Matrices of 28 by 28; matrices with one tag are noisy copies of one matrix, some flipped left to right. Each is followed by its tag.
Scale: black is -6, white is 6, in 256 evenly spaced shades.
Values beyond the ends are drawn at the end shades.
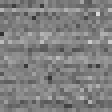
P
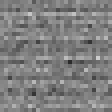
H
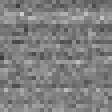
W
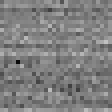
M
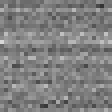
P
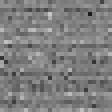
M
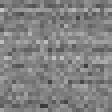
P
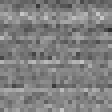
W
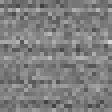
P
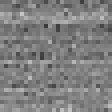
W
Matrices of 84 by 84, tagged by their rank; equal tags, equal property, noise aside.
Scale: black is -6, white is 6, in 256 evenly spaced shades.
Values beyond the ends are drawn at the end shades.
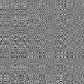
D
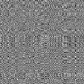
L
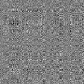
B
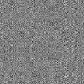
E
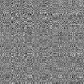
B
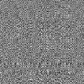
E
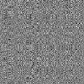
E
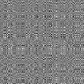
D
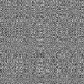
B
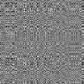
L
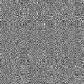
E
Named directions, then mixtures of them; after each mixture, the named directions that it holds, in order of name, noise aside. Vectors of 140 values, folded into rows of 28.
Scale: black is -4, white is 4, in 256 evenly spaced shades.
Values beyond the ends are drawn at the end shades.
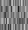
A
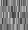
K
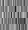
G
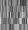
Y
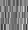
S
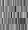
G.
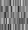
A.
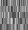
K.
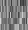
Y.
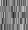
K, S.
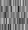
A.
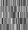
G, K.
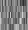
Y.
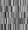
A, S.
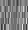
S.
